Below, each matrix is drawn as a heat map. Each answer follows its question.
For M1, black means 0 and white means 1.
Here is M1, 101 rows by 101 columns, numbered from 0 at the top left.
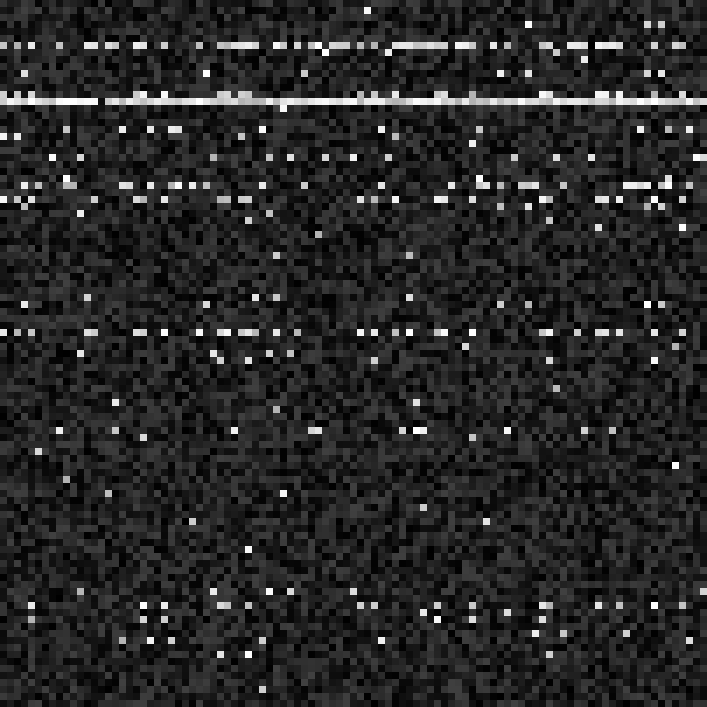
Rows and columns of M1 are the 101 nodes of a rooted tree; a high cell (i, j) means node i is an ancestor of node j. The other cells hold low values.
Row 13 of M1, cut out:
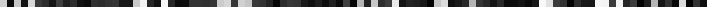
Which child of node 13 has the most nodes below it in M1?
86
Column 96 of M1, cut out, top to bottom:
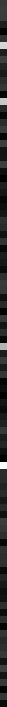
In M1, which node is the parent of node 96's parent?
49
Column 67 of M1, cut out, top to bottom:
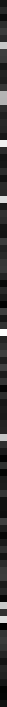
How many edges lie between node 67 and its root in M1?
9
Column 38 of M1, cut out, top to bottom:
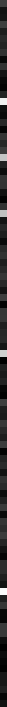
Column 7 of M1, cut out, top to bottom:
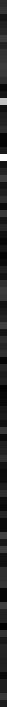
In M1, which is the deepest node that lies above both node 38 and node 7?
22
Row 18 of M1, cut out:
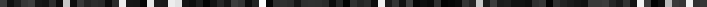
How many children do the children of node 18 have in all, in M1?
7
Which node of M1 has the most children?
6
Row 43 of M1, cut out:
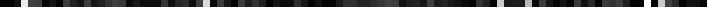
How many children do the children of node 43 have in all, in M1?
2
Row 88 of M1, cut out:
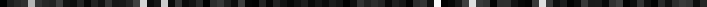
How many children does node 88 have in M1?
4
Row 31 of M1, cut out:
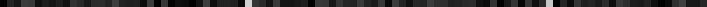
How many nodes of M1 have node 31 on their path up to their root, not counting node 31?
2
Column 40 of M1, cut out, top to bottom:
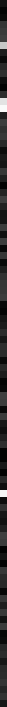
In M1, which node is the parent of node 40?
15
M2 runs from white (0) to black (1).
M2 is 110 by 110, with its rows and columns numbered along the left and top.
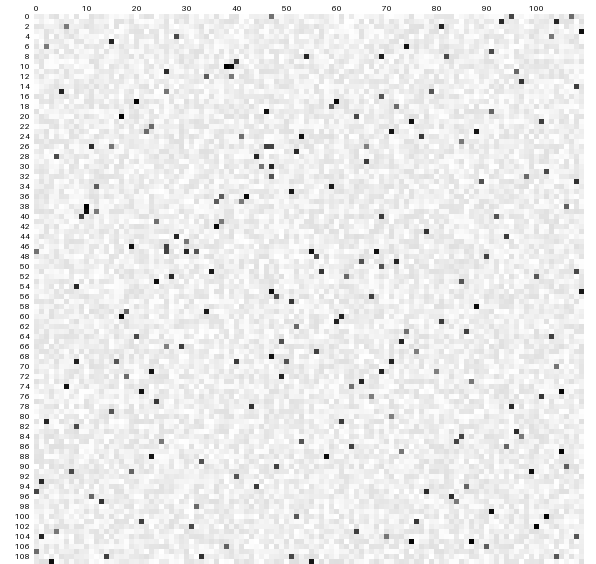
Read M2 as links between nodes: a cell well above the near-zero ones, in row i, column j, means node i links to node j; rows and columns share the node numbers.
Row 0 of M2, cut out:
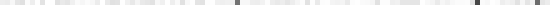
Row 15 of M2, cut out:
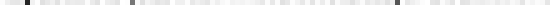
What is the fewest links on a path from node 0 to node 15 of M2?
3
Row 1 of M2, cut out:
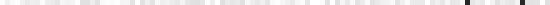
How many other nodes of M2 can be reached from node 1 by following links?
10
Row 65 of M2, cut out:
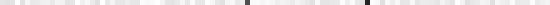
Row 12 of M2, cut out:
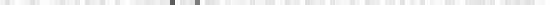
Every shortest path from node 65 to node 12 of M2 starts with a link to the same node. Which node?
node 49
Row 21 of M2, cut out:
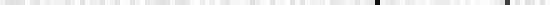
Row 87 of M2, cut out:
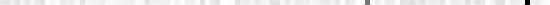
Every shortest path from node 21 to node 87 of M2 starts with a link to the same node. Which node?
node 75
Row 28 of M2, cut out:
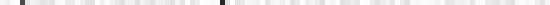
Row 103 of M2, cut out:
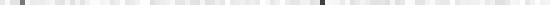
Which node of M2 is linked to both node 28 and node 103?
node 4
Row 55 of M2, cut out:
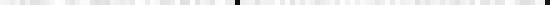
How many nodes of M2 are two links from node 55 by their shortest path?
6
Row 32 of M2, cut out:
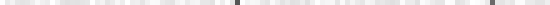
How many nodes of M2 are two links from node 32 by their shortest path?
5
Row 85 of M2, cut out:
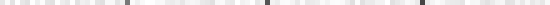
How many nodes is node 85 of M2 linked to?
3
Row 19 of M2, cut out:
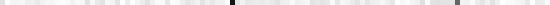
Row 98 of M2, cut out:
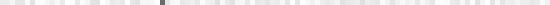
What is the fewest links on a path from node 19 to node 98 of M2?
5
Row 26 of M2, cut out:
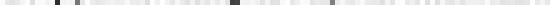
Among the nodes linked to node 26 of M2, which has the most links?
node 47
